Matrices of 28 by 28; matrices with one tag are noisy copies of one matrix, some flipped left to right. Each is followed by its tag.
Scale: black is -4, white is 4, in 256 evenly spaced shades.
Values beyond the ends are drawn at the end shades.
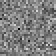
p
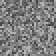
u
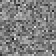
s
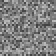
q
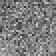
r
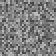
s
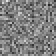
s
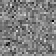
s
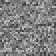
q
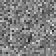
p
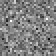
u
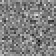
s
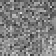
r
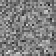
u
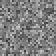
p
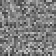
q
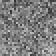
r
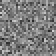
s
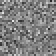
s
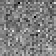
r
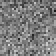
r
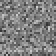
q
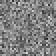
p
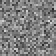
p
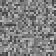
q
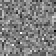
q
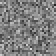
s
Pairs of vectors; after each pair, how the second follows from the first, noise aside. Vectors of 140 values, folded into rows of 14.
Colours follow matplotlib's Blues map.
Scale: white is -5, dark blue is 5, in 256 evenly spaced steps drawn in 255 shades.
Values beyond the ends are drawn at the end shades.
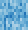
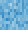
reversed, shrunk.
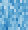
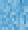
reversed, shrunk.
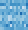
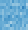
negated, shrunk.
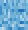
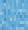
negated, shrunk.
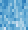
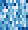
wrapped around, negated, scaled up.
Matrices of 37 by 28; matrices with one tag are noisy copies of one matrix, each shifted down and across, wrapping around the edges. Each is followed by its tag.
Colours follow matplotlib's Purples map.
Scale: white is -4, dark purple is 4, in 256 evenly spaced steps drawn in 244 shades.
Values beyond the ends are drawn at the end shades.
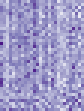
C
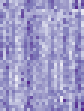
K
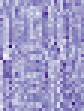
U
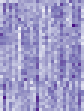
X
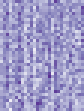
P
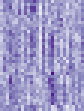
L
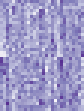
U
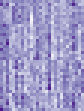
X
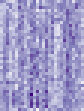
K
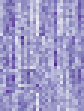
X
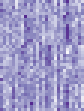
L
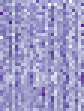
P
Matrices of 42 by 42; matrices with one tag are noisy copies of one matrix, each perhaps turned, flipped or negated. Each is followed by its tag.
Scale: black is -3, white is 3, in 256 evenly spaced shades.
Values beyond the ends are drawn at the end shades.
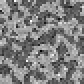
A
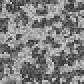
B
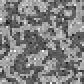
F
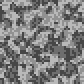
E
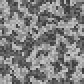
A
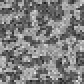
B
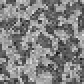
E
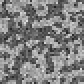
B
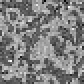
F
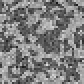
F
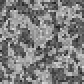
F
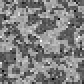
F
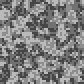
A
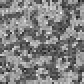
B
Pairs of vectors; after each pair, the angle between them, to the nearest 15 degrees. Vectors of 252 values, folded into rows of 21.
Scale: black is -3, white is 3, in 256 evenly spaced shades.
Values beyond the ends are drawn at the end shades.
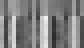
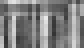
30 degrees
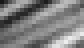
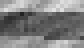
75 degrees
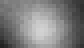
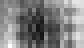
150 degrees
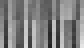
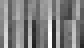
165 degrees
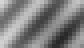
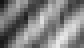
165 degrees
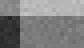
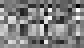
105 degrees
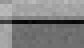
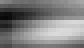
120 degrees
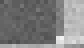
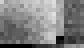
135 degrees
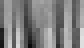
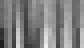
30 degrees
